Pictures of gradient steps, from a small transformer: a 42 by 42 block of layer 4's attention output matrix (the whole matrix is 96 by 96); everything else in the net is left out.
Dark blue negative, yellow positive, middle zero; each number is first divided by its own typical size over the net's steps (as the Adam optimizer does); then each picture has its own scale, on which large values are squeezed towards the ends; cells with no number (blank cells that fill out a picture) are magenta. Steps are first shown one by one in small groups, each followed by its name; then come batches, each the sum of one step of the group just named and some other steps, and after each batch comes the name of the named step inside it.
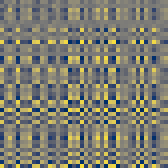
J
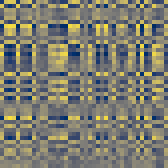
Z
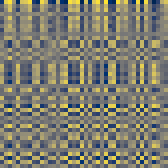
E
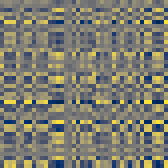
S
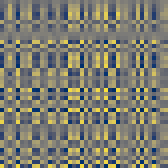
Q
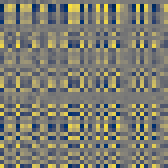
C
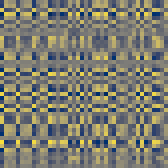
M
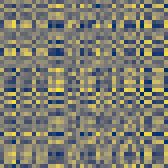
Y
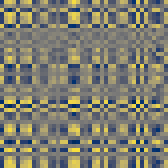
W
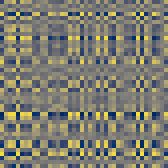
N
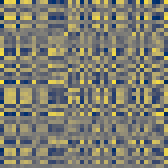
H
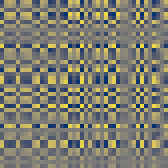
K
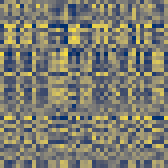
Z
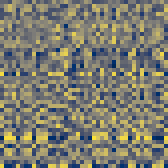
Q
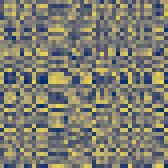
H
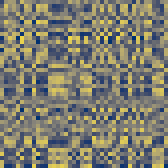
N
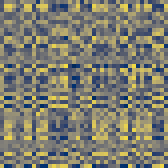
E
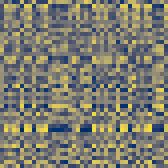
Q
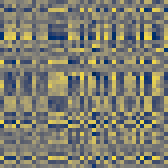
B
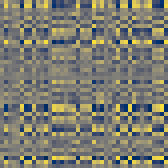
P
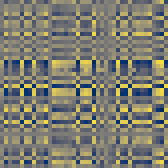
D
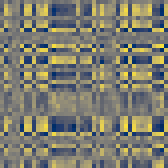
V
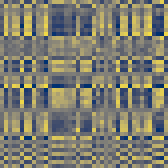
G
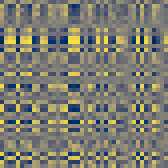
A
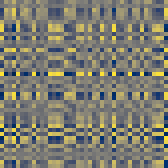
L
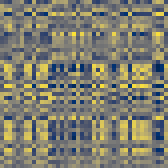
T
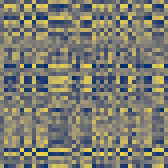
D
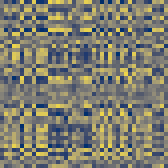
V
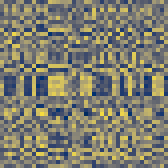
B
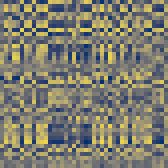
T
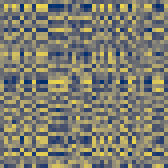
B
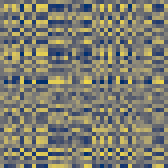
T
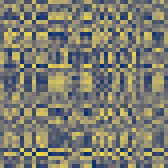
B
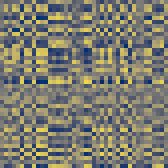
V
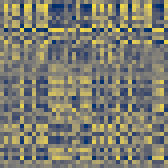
P
